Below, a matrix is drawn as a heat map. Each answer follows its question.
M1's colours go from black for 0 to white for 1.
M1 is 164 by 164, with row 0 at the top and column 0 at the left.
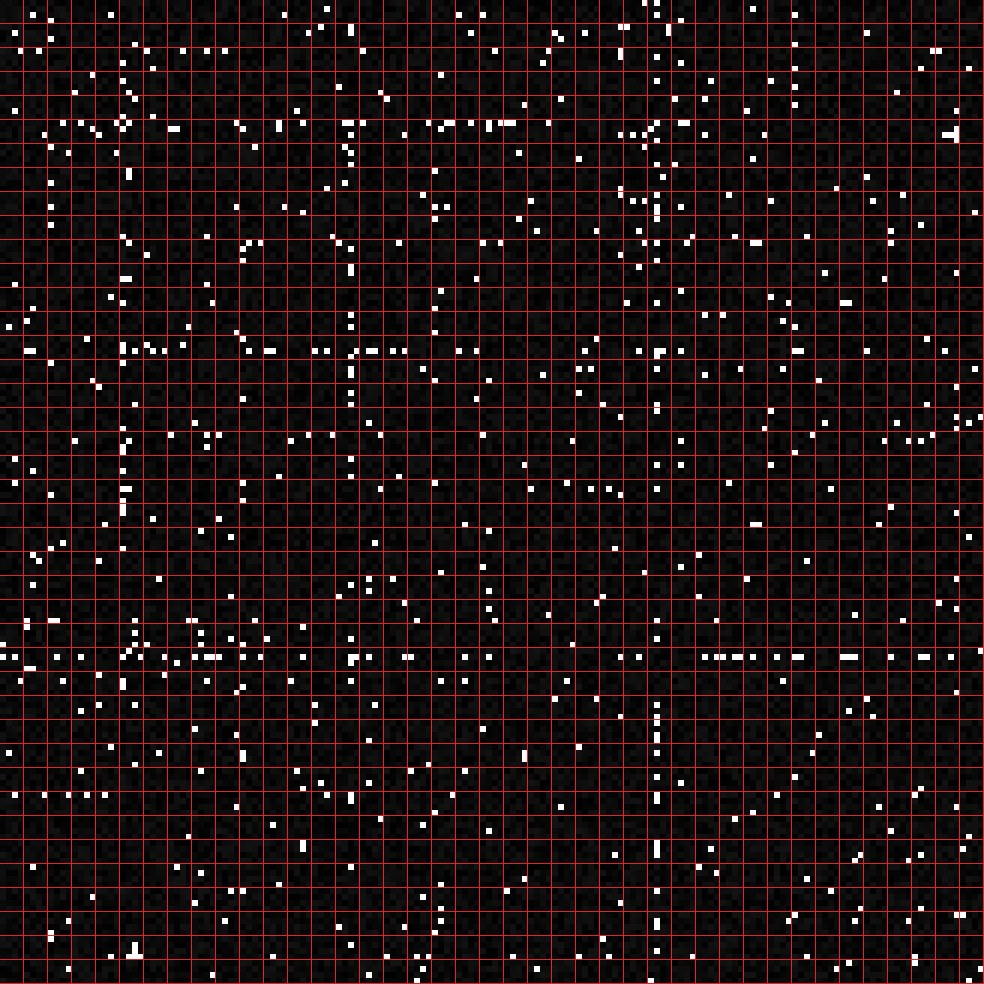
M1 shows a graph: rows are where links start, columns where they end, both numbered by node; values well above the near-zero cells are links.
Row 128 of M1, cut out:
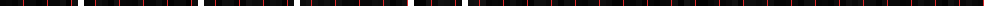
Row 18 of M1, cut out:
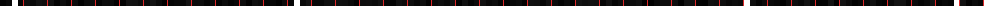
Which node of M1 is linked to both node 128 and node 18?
node 49
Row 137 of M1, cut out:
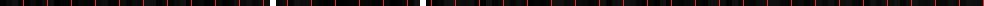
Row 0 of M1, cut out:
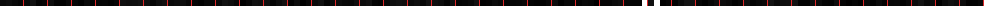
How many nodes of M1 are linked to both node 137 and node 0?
0
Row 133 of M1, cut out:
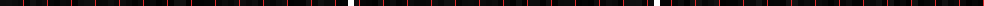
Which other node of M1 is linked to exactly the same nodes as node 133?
node 59
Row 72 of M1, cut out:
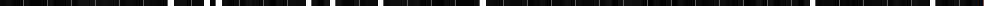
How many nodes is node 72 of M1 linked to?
9
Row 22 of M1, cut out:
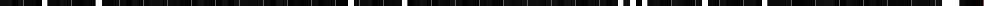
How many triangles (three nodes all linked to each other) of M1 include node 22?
3
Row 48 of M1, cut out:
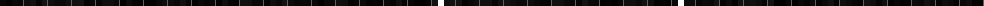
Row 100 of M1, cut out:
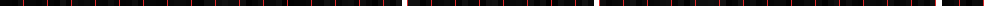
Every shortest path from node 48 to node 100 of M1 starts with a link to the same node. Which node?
node 113
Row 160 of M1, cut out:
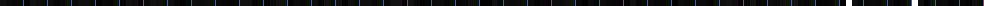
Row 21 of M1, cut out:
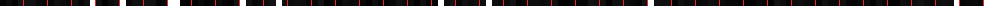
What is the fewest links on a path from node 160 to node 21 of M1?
3
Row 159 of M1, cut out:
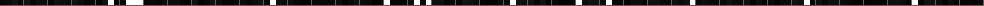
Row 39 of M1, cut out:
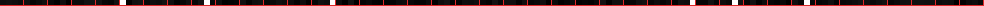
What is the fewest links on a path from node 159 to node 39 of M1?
2
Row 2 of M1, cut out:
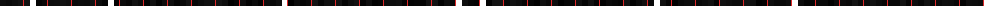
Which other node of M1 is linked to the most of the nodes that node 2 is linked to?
node 58
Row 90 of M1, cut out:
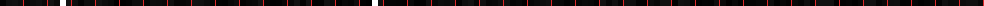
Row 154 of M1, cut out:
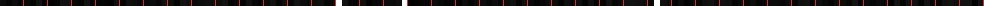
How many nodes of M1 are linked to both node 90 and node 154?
0
